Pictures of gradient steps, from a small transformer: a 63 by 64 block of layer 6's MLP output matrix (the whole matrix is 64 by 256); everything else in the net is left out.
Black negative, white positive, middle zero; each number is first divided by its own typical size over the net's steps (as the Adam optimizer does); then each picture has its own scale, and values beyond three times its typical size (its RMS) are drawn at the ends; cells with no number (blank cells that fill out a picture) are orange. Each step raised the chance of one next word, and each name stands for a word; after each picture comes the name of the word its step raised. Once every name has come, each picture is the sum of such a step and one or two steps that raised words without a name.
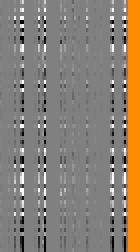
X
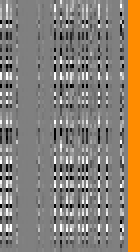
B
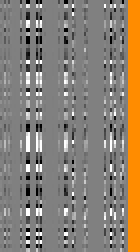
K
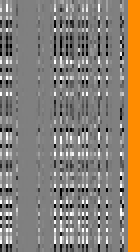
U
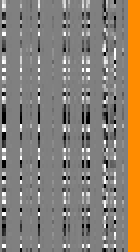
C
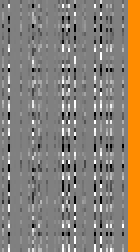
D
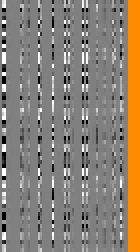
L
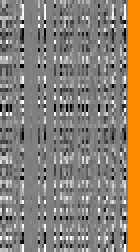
B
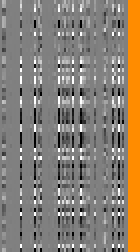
C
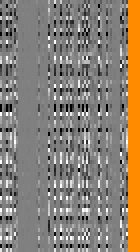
K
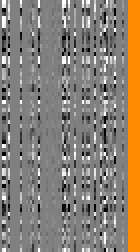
U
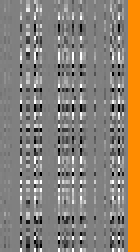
X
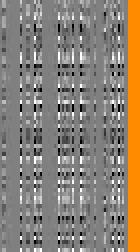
B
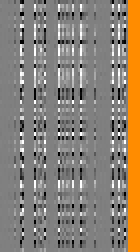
K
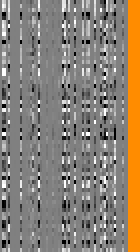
B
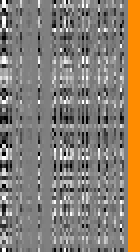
C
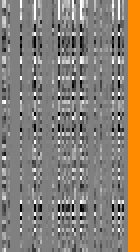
U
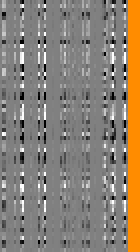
L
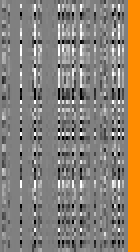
L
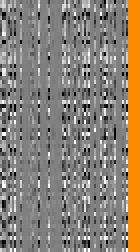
C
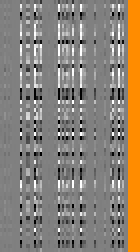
L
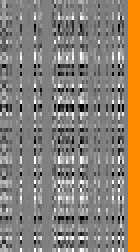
B
